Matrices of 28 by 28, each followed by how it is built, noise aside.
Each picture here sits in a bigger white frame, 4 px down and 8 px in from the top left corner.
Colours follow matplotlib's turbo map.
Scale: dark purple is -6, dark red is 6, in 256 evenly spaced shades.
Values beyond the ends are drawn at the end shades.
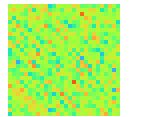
Toeplitz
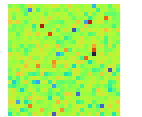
sparse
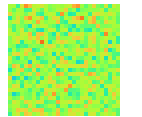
blocks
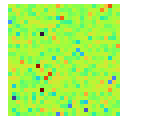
sparse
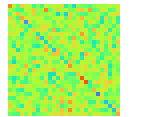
diagonal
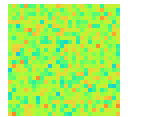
noise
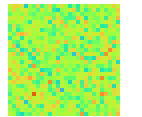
Toeplitz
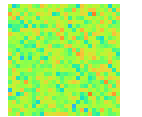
Toeplitz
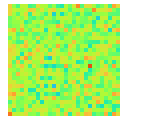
blocks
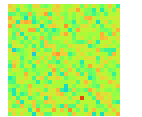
Toeplitz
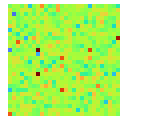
sparse
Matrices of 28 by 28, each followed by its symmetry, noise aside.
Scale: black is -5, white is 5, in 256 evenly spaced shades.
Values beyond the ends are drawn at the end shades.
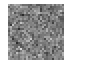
no symmetry.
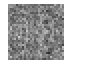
mirrored top to bottom.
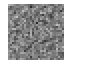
mirrored top to bottom.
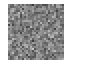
no symmetry.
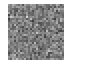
no symmetry.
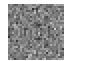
mirrored top to bottom.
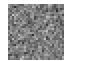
same after a half turn.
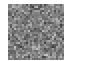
mirrored left to right.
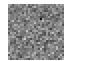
symmetric.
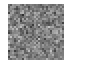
mirrored top to bottom.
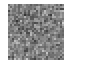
symmetric.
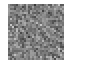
antisymmetric.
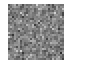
same after a half turn.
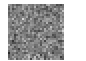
symmetric.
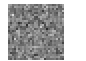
mirrored left to right.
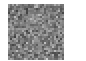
mirrored left to right.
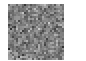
no symmetry.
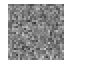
no symmetry.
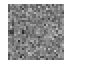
mirrored top to bottom.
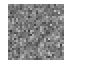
symmetric.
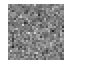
no symmetry.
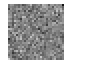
antisymmetric.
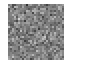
symmetric.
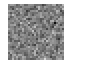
no symmetry.
